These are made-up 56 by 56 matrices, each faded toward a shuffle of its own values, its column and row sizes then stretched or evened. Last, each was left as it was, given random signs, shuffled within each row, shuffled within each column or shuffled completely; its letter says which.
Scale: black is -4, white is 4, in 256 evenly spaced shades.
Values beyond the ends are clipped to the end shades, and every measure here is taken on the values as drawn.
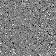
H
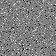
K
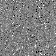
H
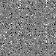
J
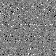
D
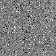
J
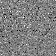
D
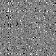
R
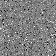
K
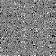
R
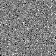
H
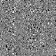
R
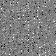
H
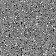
K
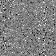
H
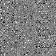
J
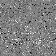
D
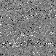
D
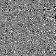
J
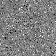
K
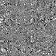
R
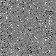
H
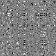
R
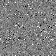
D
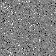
H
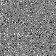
D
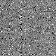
J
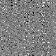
R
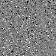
H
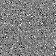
J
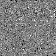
J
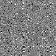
R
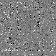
J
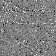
D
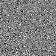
D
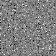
H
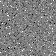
K
